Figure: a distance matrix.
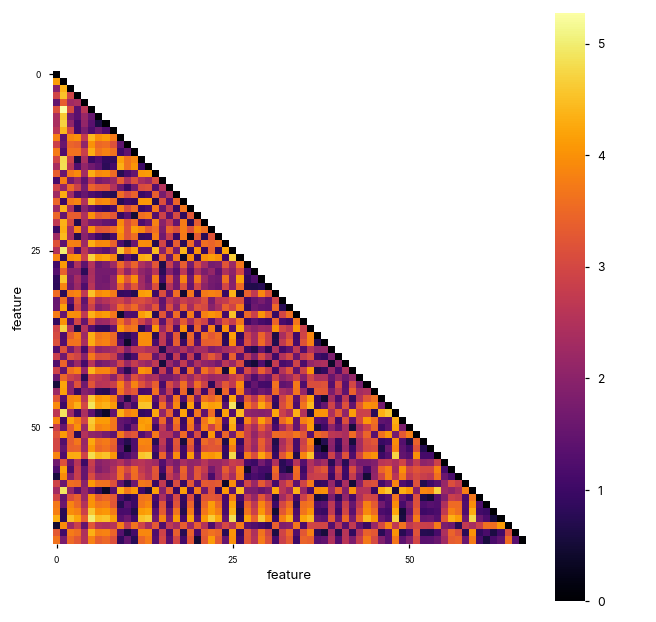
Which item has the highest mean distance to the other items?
5
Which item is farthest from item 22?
63
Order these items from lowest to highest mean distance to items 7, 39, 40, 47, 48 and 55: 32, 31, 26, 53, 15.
15, 32, 53, 31, 26
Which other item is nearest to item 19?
23
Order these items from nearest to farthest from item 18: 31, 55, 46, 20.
31, 20, 46, 55
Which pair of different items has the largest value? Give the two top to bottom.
1, 5
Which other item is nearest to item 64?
0
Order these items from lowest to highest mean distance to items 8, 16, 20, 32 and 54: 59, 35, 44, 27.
27, 35, 44, 59
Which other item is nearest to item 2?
33
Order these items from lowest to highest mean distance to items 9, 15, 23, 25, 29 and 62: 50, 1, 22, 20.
20, 50, 22, 1
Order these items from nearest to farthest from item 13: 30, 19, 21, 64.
19, 21, 30, 64
